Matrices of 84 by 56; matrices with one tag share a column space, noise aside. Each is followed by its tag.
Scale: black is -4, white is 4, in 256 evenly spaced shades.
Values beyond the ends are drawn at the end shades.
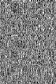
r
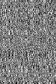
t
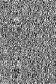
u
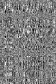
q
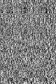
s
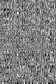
t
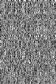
r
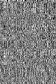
r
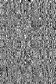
r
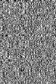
r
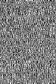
u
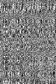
q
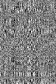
q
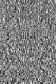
s
